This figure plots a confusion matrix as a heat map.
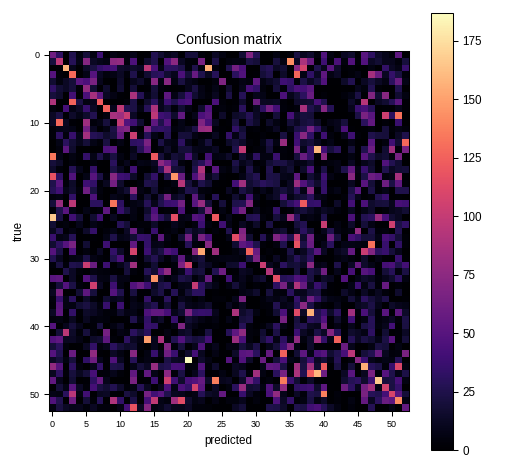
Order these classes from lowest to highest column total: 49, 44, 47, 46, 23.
23, 44, 49, 46, 47
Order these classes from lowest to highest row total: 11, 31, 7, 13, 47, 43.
43, 13, 11, 7, 31, 47
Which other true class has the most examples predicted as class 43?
49
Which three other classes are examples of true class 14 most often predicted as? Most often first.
39, 28, 50
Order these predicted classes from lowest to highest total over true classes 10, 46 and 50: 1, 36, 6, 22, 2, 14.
6, 2, 14, 36, 22, 1
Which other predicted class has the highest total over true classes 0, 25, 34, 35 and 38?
36
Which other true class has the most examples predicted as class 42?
1
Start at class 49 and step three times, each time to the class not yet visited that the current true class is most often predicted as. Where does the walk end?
22
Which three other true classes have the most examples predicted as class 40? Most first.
50, 46, 25
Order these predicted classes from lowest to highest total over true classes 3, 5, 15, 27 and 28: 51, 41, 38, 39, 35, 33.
39, 35, 41, 33, 51, 38
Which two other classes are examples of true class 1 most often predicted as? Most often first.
35, 37
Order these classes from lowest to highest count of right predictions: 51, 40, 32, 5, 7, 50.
40, 5, 32, 50, 7, 51
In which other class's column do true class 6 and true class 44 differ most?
34
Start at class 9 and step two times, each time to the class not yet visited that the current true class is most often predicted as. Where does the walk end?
19
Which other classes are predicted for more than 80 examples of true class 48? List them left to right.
17, 24, 34
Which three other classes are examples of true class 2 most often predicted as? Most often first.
23, 37, 14
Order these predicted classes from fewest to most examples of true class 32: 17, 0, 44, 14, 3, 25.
0, 3, 14, 44, 25, 17
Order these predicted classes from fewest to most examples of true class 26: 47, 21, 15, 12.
21, 47, 15, 12
